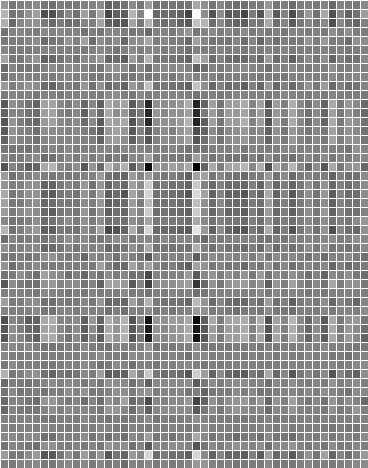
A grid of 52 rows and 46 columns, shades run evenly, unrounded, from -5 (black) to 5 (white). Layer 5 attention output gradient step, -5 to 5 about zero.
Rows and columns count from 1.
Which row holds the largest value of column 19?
2
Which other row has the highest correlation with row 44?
27
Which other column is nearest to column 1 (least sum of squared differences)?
34
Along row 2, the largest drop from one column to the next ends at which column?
20
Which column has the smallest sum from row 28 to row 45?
25
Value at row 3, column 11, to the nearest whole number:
0
